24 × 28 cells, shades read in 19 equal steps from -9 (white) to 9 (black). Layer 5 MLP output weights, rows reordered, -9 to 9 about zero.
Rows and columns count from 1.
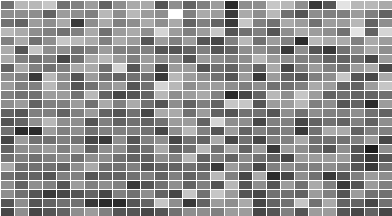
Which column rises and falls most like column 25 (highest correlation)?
4
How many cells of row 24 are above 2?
13
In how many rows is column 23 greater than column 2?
7
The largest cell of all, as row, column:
17, 27
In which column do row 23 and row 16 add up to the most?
8
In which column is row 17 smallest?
15
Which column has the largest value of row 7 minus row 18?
14
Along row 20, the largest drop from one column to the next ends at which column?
19
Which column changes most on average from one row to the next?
16
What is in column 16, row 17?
1
